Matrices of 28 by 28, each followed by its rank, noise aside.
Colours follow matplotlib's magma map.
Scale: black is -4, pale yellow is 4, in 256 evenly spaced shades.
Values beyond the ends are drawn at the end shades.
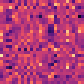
four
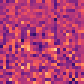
six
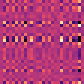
one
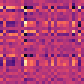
one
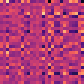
two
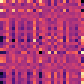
two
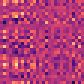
two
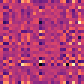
two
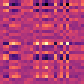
one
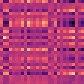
one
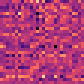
three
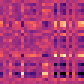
one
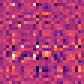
three
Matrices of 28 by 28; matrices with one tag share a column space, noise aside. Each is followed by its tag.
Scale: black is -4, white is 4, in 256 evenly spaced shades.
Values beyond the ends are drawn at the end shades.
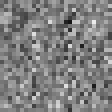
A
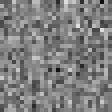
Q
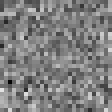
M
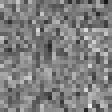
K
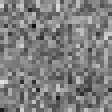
M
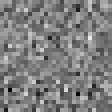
M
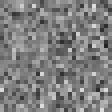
M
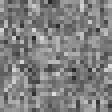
Q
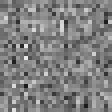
A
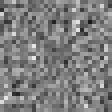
A
